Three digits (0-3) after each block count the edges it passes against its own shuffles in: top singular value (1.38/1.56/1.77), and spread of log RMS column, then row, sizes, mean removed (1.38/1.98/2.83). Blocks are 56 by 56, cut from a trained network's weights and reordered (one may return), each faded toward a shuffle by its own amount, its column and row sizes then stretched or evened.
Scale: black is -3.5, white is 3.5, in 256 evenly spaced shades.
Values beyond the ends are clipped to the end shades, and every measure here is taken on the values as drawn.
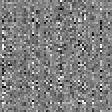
2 3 1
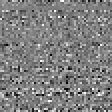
0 1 3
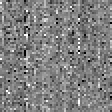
1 2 0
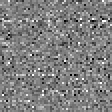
0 0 2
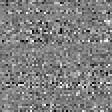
1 1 3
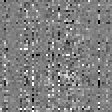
1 3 2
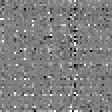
1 2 2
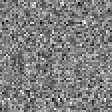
2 0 1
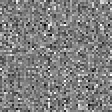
1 2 1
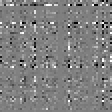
1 3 3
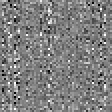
0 3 0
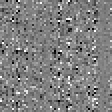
0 3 1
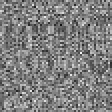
3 0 0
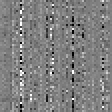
3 3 0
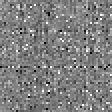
0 1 1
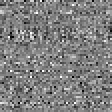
2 0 3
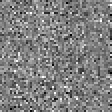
0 2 1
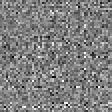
3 1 2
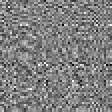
3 1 1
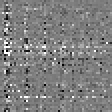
2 2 2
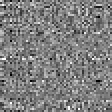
3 1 2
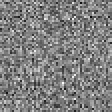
3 1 0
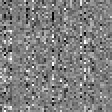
2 3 0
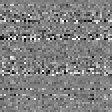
2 1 3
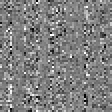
0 3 0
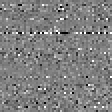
2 0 2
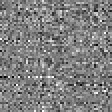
3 1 2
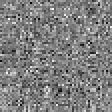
2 0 1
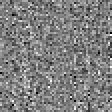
0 2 0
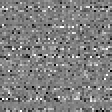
0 0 3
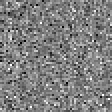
0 0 0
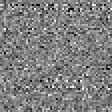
1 0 2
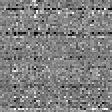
3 1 2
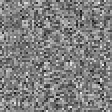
3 2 0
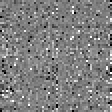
0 2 0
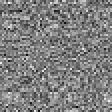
3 0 1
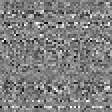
3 0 3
